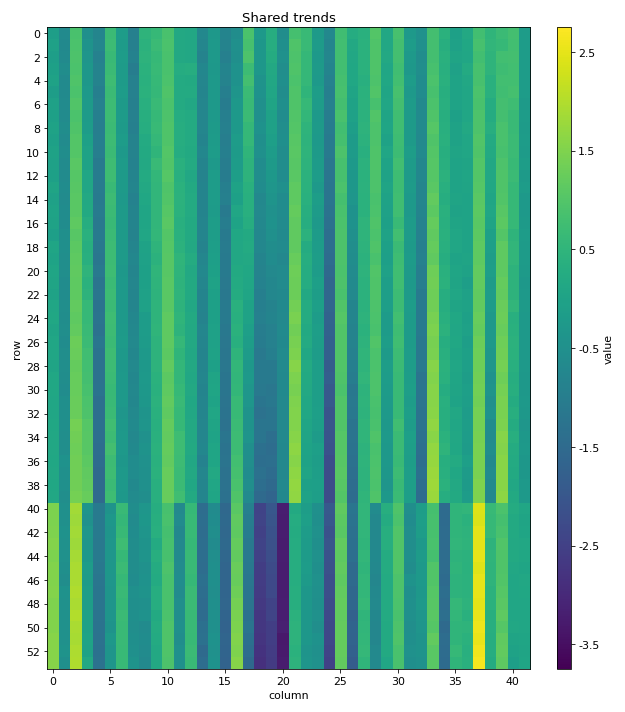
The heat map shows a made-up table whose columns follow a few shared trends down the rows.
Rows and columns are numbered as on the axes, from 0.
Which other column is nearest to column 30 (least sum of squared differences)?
25
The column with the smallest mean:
24
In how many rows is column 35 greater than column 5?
14
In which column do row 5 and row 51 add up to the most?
37
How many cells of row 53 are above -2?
38
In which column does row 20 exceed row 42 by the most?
20
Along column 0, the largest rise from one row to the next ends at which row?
40
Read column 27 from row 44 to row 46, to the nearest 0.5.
0.5 0.5 0.5
